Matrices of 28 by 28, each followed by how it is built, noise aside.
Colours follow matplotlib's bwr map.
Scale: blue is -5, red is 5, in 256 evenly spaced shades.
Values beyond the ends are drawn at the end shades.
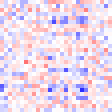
blocks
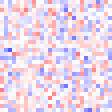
blocks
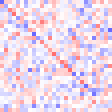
diagonal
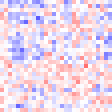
blocks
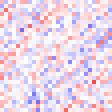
Hankel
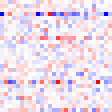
uneven rows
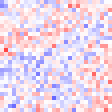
smooth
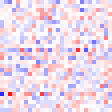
uneven rows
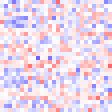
blocks
